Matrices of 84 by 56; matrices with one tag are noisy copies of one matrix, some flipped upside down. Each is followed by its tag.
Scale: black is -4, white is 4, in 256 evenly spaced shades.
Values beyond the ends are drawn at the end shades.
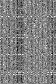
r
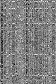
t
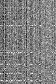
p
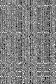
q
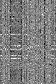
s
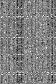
r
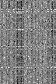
r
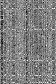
t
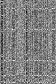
t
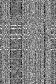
s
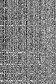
p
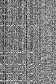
p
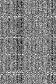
r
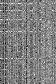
p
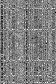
t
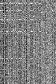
p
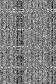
r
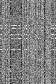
s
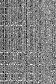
p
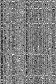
t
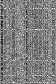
t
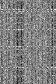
r
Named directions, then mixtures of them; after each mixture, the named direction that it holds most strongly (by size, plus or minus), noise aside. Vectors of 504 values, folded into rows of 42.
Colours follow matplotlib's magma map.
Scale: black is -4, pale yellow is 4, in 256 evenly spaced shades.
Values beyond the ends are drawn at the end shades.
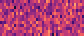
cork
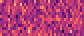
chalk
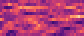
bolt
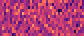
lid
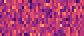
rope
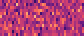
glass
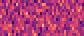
glass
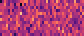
chalk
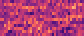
bolt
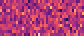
rope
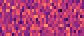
lid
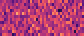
lid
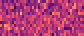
cork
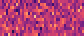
glass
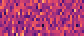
glass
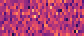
lid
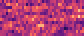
bolt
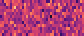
rope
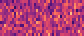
cork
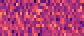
glass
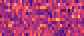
rope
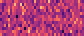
chalk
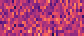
cork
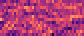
bolt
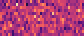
glass
